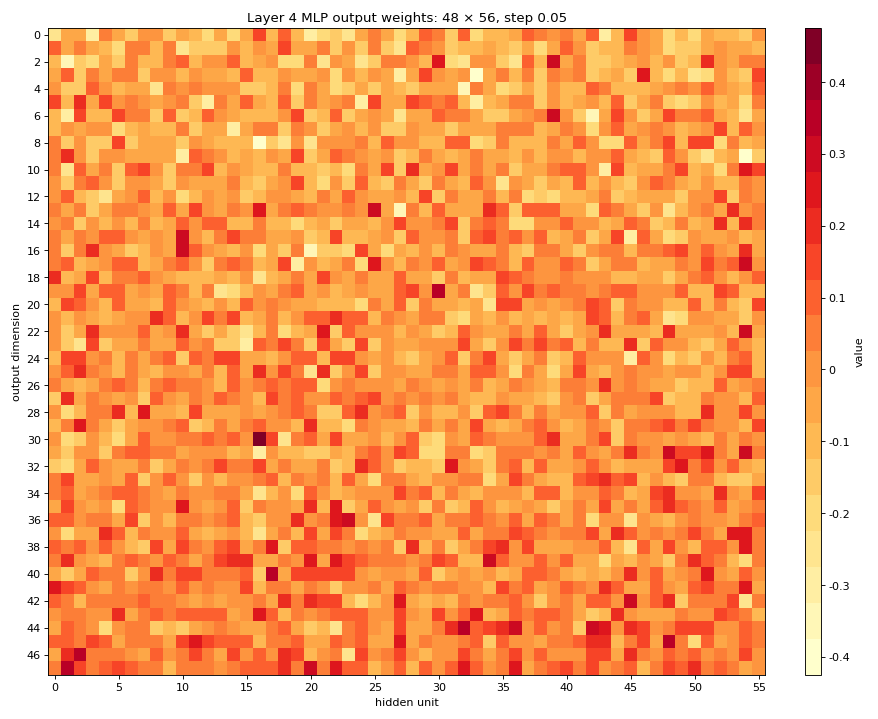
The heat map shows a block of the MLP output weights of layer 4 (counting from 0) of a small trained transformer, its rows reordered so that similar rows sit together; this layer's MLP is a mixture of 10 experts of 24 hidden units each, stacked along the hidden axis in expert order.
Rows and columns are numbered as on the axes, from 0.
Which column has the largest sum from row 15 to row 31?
54
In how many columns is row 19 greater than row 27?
27
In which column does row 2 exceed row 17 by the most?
39
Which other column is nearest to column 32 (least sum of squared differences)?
36
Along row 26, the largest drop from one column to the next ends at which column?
21
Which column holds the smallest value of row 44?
22
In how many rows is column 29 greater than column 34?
25
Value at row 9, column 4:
0
